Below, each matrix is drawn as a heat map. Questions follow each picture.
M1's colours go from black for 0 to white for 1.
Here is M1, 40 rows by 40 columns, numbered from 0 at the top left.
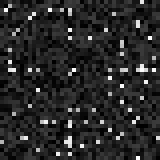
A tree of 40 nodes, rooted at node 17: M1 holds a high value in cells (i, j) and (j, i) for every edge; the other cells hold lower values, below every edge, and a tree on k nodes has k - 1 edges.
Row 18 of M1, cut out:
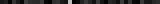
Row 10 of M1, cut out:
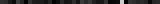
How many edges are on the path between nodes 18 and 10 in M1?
3
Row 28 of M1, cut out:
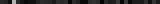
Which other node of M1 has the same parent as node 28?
8
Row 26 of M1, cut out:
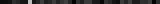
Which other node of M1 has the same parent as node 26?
4
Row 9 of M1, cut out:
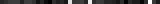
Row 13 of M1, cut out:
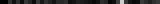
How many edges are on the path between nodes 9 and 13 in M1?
3
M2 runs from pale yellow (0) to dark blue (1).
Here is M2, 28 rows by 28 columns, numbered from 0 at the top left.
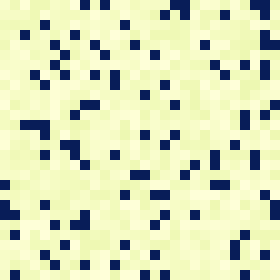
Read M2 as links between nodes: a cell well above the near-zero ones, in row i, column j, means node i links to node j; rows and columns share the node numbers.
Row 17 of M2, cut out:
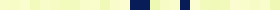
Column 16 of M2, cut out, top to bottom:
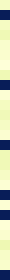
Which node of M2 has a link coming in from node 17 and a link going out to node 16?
node 14
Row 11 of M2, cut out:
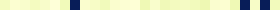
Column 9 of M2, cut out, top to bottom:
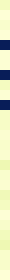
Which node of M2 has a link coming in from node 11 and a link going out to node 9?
node 7
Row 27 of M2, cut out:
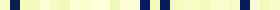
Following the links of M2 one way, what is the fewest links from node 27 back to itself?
3
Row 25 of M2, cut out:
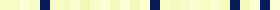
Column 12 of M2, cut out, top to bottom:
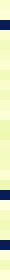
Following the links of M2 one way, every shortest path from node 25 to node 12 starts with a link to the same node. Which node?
node 23
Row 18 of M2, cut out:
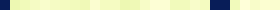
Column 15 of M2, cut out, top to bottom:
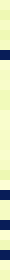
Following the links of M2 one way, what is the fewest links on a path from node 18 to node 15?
2
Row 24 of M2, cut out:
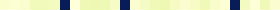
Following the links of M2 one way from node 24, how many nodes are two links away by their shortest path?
7
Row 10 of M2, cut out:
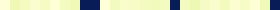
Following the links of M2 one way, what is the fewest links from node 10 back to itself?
4
